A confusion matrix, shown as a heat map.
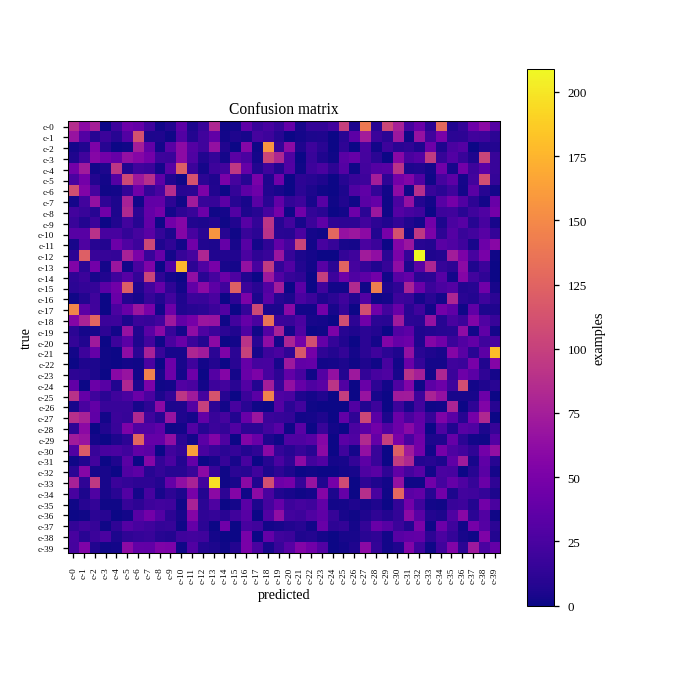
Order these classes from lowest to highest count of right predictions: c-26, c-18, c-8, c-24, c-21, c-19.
c-26, c-8, c-19, c-24, c-21, c-18
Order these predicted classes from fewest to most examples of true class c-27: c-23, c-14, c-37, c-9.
c-23, c-14, c-37, c-9
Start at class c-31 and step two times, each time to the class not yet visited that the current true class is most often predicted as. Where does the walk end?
c-11
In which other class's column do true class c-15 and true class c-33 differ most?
c-13
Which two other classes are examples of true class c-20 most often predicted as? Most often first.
c-22, c-16
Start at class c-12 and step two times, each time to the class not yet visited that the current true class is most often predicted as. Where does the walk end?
c-1
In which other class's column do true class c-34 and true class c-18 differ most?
c-2
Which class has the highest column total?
c-30
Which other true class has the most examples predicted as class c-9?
c-6
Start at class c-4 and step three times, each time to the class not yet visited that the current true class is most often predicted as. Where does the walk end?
c-25
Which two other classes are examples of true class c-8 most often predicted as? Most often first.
c-5, c-28
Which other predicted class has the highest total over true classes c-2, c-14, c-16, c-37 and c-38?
c-18
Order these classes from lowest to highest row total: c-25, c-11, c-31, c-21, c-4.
c-31, c-11, c-4, c-21, c-25
